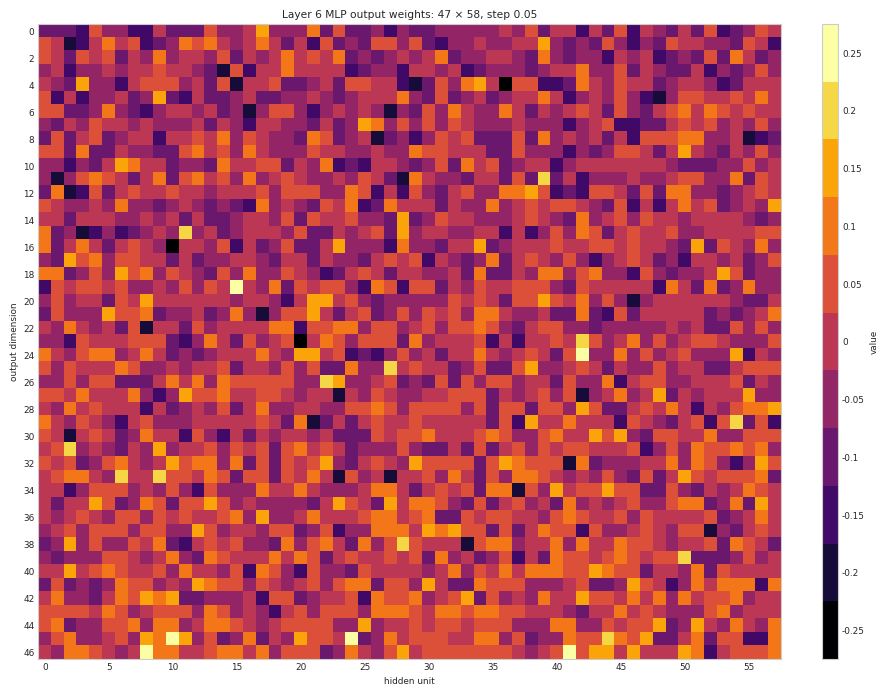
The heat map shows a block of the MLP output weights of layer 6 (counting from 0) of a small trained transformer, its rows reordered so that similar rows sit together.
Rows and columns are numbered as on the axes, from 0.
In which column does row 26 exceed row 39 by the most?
22
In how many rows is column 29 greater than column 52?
22
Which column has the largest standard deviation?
2
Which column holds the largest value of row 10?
6
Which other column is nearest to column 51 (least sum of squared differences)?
12
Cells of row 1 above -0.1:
42
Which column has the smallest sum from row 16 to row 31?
10
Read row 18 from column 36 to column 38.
-0.1 0 -0.05
